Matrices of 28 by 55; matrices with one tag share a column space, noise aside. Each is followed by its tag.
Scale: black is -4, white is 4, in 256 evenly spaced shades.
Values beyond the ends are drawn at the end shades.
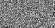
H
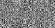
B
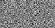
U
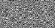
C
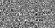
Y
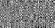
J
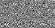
U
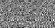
Y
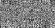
B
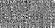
J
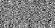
B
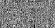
B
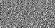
H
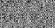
J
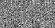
B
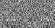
Y
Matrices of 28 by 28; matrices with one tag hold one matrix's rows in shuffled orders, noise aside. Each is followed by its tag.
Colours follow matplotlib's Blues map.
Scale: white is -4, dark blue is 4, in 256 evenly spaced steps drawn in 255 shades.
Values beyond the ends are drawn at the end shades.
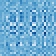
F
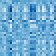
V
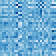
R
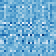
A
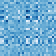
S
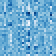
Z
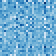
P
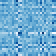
R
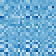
S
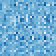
P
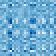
V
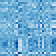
R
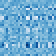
S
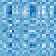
V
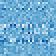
A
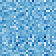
P
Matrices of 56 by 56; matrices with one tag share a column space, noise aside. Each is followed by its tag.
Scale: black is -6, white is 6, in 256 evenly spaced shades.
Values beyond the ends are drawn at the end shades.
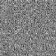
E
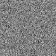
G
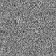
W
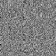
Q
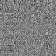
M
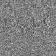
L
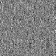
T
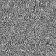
Q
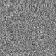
Q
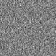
W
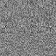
L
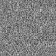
Q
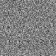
G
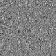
W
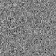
W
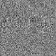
L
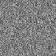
W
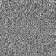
M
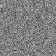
Q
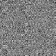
G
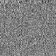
M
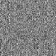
T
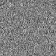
W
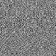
L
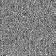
T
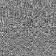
L
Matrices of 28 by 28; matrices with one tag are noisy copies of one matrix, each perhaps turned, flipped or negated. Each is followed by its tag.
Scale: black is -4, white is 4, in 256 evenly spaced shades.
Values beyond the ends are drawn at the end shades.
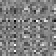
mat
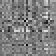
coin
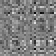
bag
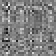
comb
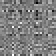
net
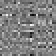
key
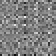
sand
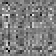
comb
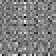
sand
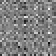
sand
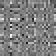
net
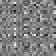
mat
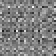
sand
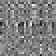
key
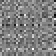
sand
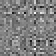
bag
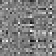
key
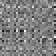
sand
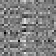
key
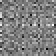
sand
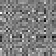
net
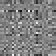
net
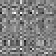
bag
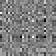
net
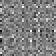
sand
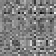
bag
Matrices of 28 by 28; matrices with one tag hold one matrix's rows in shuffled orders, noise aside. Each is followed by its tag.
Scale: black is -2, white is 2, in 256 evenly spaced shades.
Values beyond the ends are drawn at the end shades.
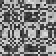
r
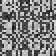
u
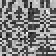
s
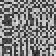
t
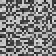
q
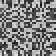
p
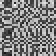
t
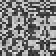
s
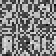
u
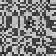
p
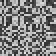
p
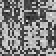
r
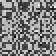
u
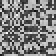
r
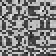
s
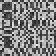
t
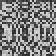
u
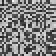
p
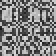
u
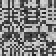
r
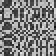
t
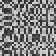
t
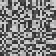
p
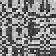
s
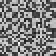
p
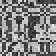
s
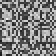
u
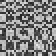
q
